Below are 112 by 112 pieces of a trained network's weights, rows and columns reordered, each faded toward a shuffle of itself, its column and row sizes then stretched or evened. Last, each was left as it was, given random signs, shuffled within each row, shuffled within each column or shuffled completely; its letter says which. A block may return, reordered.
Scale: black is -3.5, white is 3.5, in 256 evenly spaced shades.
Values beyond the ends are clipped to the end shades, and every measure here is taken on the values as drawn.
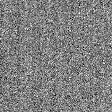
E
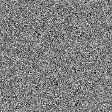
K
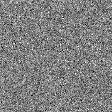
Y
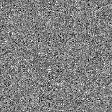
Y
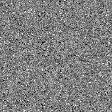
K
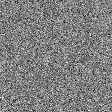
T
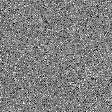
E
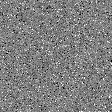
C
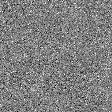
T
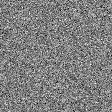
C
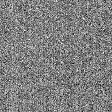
E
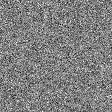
C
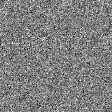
Y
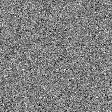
T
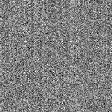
Y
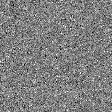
E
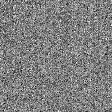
E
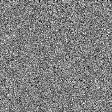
K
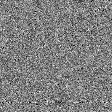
T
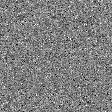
T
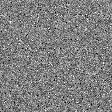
T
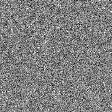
K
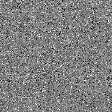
K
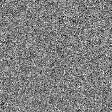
K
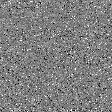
T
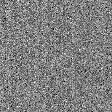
E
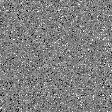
K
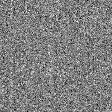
E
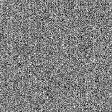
Y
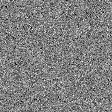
T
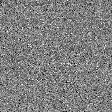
T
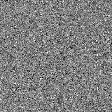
Y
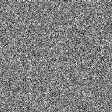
Y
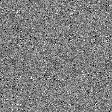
K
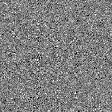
Y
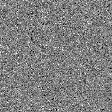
Y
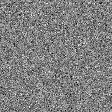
T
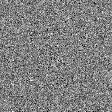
K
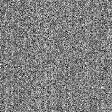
Y
